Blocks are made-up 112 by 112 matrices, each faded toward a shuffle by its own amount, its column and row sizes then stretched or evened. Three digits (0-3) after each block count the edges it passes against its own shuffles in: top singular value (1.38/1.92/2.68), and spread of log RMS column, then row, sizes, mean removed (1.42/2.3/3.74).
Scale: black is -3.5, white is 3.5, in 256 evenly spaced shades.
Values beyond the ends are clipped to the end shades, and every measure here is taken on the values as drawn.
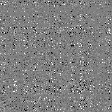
0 2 2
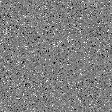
0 1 1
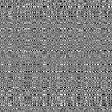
3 1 3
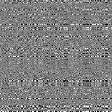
3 1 3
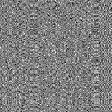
3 1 0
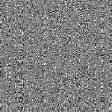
2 2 0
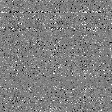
1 1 2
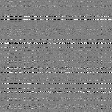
3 1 3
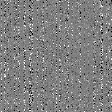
0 3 0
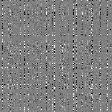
2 3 2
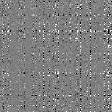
2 3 2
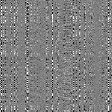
3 3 1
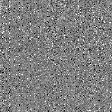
1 2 1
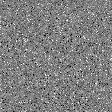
1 0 0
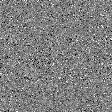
0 0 1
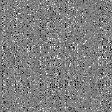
2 2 1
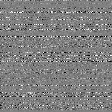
1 0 3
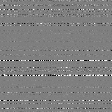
3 0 3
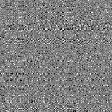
3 0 2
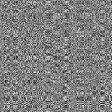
3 2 2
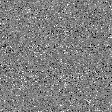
0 0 2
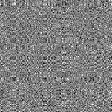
3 1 1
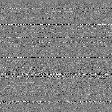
2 0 3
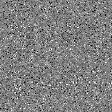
1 1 1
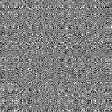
3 1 2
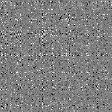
2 2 2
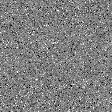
0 0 1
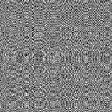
3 2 0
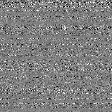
0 0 3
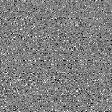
2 0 2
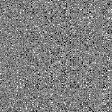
2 2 1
